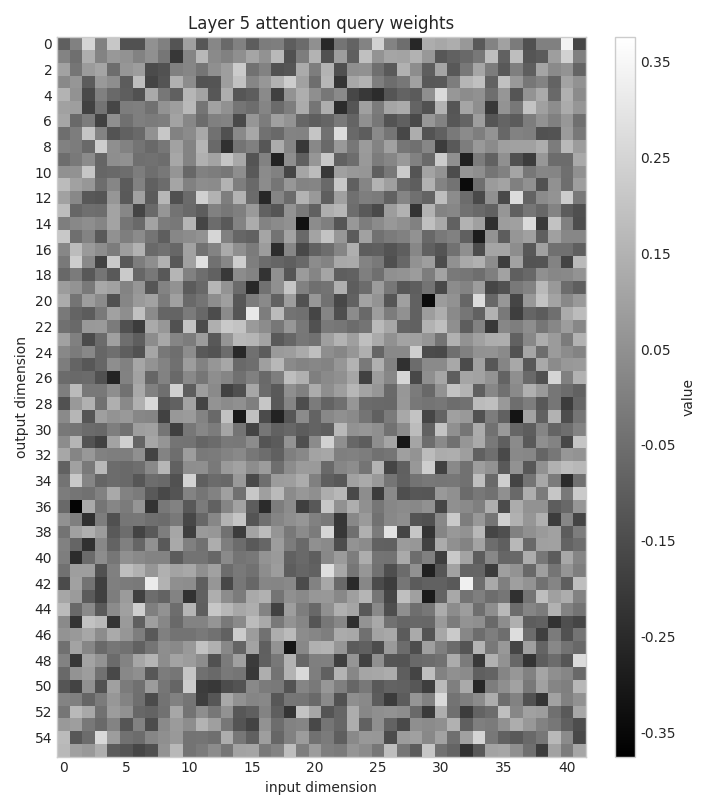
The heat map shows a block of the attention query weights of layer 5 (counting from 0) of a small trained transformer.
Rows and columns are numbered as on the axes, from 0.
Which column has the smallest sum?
29
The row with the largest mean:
23
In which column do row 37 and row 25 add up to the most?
31
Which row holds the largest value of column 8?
7
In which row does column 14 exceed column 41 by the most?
37
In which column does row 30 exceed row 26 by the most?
28
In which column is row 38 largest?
26
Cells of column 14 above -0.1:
45
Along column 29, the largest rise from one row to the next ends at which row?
21
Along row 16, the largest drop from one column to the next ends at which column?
17
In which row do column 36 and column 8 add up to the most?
12
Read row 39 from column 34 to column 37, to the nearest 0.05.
-0.05 -0.1 0.15 -0.05
